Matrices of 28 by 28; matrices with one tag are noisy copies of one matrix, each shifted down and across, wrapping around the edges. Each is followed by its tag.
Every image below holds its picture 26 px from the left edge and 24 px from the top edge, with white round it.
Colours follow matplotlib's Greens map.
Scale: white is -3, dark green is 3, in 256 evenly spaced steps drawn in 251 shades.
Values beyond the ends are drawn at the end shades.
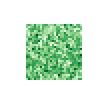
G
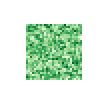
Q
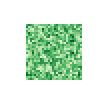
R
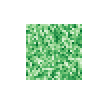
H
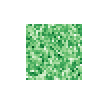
H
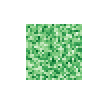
R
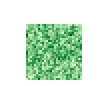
G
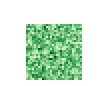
R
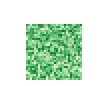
Q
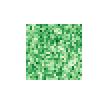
G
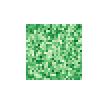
G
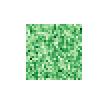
H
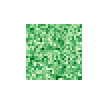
R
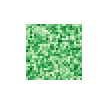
Q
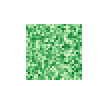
R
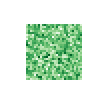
R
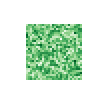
Q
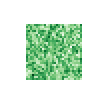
H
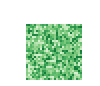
Q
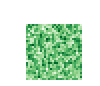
Q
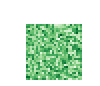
R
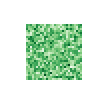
Q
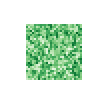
H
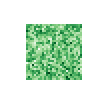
G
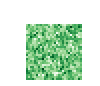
H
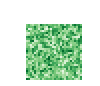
Q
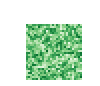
Q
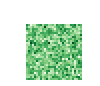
R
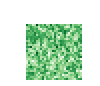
G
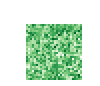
G
